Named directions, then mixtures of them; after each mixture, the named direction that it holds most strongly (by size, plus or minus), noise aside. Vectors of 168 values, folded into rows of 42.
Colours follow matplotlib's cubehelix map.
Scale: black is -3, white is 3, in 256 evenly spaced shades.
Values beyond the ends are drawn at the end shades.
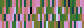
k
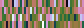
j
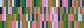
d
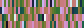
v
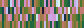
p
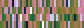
j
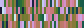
v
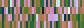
p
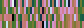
j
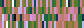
j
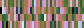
v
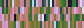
v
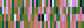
v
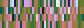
p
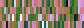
j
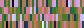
j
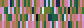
p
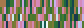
k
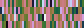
v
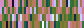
j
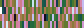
v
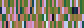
v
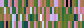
j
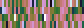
v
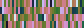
v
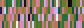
k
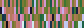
v
